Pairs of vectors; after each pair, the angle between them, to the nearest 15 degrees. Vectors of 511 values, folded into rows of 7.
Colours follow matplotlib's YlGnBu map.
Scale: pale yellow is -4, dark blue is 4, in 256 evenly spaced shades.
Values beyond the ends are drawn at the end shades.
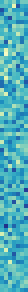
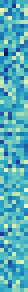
150 degrees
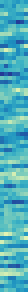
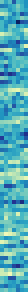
30 degrees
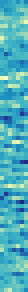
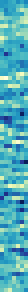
15 degrees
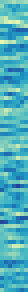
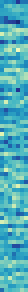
150 degrees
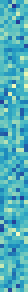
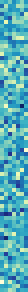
105 degrees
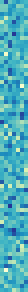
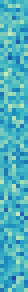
90 degrees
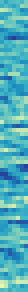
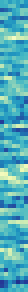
165 degrees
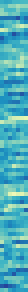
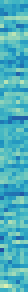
150 degrees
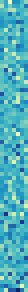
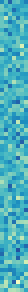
120 degrees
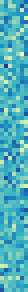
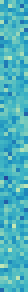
45 degrees
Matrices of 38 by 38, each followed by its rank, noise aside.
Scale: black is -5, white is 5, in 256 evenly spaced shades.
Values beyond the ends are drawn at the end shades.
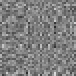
four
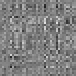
four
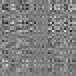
three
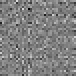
six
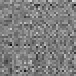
six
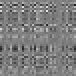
two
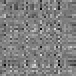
four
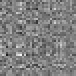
four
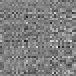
four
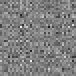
four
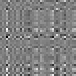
two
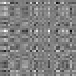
two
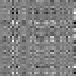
two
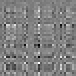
two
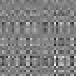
two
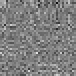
six
